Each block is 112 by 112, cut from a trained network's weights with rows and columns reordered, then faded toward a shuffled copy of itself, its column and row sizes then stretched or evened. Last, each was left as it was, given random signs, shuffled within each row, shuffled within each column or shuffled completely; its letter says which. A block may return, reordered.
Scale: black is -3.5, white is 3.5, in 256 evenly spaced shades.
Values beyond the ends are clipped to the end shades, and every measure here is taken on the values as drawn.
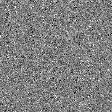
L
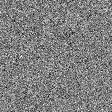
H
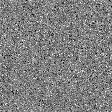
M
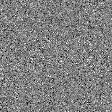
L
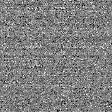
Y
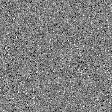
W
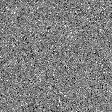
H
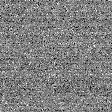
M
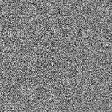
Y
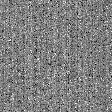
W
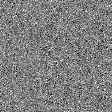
W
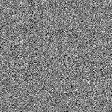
Y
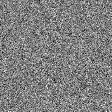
W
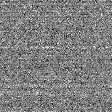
Y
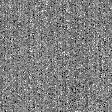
W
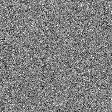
W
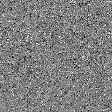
L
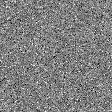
H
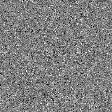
L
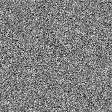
H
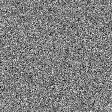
M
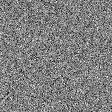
H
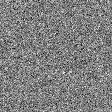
H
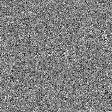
L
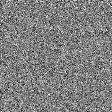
L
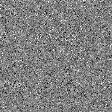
L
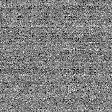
Y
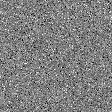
H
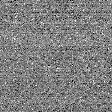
Y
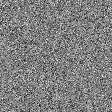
H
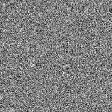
Y
